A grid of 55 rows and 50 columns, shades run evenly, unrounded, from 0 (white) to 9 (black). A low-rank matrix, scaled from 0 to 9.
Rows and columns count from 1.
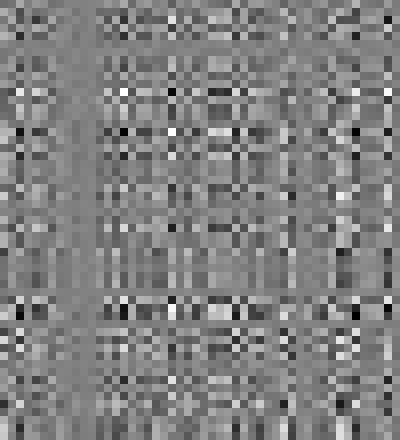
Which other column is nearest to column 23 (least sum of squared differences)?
6
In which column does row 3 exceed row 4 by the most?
49
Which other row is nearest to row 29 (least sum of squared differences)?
38
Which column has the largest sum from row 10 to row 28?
37
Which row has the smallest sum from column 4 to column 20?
12
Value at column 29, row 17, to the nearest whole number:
1
